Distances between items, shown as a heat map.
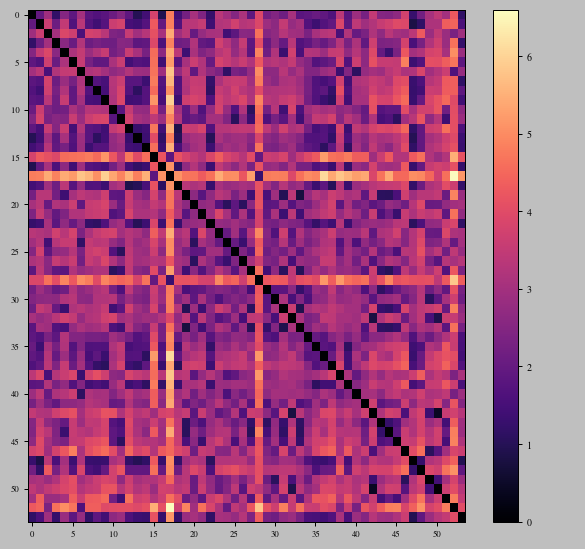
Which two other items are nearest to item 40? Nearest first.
6, 24
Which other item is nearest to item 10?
27
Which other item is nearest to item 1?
47
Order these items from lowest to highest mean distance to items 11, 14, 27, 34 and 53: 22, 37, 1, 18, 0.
0, 22, 18, 1, 37
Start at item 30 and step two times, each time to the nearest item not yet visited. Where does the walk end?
46
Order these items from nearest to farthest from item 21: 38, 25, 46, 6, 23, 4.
25, 4, 38, 6, 46, 23
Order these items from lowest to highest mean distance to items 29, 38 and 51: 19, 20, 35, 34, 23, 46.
20, 19, 34, 46, 23, 35
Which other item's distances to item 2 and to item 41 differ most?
52
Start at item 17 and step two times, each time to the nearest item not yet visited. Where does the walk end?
15
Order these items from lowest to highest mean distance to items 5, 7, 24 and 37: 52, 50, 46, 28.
50, 52, 46, 28
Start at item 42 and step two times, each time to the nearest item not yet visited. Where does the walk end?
32
